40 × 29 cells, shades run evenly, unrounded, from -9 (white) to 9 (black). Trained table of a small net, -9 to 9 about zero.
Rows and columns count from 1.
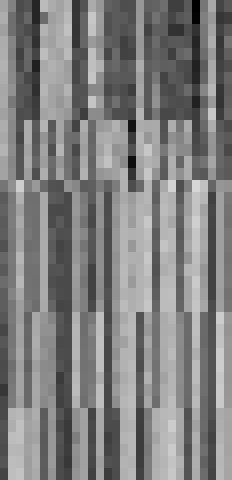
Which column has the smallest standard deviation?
13
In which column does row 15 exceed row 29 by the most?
17
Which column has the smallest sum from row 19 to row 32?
25
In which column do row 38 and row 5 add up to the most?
14
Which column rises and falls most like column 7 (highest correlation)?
12
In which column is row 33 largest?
1
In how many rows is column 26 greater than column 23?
18
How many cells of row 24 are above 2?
8
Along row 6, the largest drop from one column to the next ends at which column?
6
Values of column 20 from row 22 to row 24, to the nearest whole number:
3 3 3
